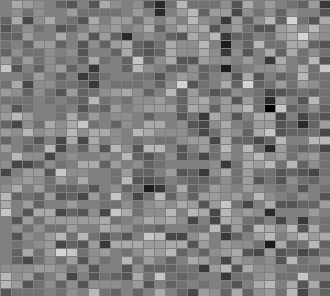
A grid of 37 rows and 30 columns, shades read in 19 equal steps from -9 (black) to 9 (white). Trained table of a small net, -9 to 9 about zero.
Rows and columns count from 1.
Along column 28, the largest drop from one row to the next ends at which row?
36
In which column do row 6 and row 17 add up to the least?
30
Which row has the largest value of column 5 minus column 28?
16
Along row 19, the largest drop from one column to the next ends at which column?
6
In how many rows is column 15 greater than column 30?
20
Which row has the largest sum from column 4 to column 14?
17
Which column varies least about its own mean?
4
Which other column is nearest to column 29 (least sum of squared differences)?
26
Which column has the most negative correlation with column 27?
21
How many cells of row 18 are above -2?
21
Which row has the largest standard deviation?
27
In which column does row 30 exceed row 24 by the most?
14
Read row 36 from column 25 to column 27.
4 0 3
